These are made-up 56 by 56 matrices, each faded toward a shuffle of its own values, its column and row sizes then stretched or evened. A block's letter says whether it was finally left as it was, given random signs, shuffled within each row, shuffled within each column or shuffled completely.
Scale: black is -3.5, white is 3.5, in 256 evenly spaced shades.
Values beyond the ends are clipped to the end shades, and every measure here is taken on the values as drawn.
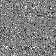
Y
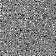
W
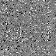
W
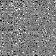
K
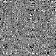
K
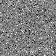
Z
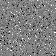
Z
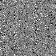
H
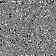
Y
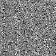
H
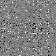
W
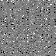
K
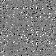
W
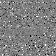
Y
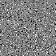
W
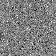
Z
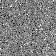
Z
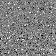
Y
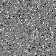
Z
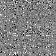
W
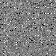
Y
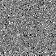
Y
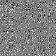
K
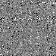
W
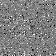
Y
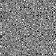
K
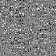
K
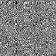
K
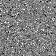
Z
